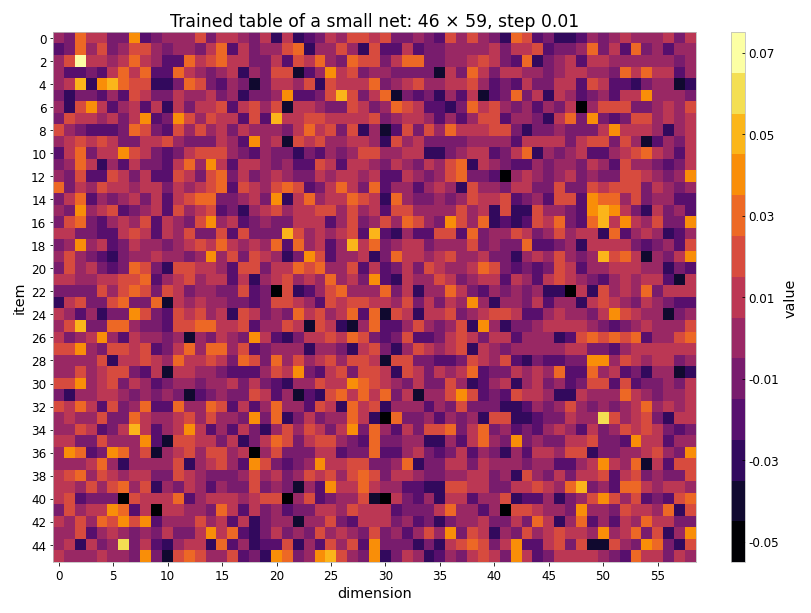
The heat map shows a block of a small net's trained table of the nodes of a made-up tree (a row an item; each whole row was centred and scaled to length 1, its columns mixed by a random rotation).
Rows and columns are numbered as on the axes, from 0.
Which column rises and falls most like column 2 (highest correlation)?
33
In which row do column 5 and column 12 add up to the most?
4
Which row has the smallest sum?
5
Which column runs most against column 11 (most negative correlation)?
43
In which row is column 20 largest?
7
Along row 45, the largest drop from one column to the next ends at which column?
30
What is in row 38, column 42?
-0.03
